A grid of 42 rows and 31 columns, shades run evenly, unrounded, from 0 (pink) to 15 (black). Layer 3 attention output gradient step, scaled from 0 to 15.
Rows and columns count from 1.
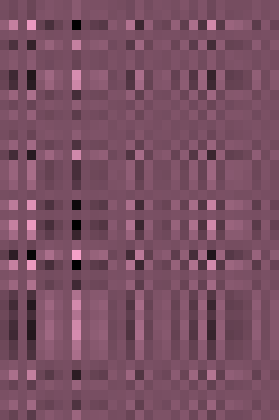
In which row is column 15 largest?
26
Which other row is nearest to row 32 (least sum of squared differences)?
35
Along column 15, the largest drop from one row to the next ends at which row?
27
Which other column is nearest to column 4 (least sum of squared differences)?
24
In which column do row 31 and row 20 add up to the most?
4
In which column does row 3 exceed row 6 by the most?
9
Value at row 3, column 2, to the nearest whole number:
3
